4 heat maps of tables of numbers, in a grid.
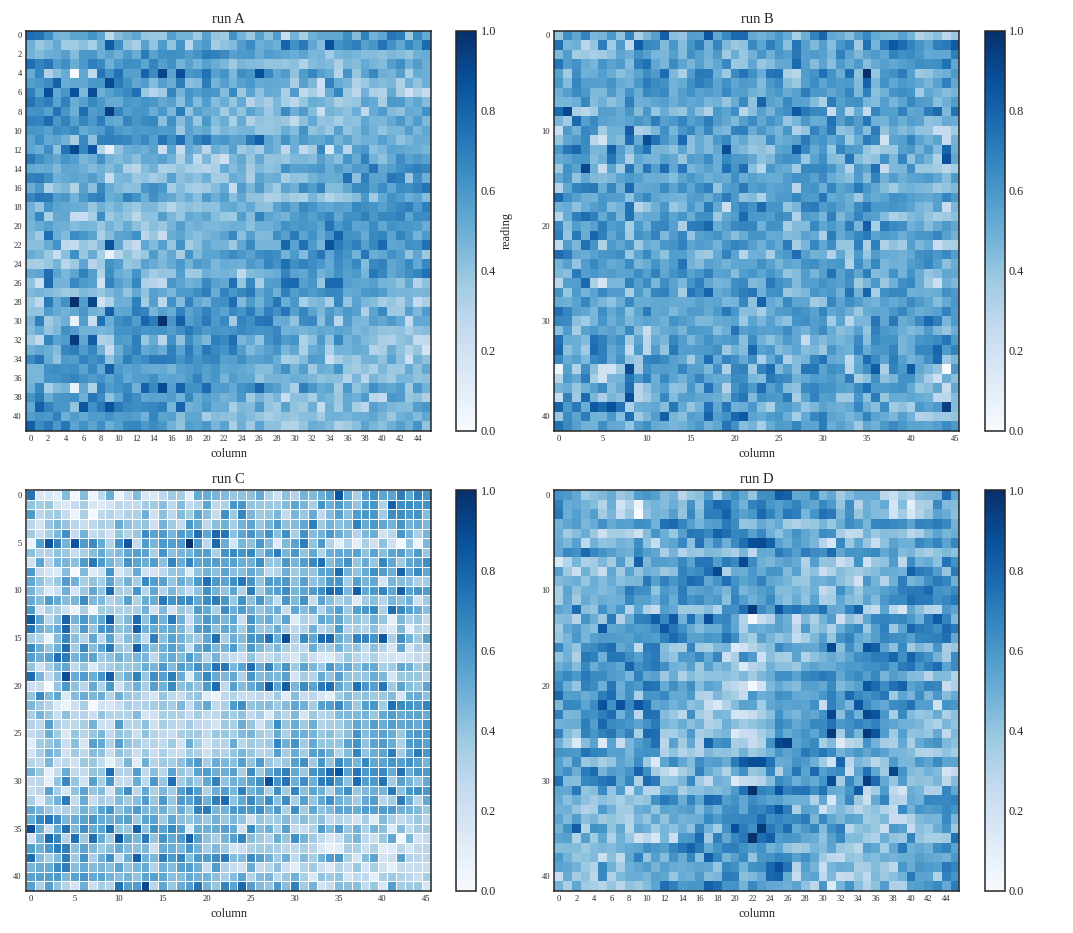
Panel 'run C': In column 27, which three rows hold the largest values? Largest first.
30, 20, 15
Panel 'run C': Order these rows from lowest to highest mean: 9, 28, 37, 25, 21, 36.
21, 37, 25, 28, 36, 9
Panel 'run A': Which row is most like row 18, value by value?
14
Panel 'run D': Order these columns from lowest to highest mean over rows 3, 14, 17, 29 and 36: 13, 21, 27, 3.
13, 27, 21, 3
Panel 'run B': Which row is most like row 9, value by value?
25
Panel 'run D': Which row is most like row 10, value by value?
11
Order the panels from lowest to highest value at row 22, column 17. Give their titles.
run D, run C, run B, run A
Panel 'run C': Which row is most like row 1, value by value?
22
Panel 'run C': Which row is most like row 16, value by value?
14
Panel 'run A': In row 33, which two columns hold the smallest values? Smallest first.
45, 9
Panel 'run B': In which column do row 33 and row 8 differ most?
1
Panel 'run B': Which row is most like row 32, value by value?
33
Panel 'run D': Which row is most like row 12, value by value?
31
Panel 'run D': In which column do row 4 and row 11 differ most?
40
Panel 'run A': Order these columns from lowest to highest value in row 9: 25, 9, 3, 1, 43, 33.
25, 33, 43, 9, 3, 1
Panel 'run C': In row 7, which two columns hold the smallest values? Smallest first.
0, 2
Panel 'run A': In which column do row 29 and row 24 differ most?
12
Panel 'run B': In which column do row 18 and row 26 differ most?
5
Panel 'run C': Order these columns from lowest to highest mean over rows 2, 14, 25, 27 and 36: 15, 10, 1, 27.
27, 1, 15, 10
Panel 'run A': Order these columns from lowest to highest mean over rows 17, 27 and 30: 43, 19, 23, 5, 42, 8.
5, 43, 23, 42, 19, 8
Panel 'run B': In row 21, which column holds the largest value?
4
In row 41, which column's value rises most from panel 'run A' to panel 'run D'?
17
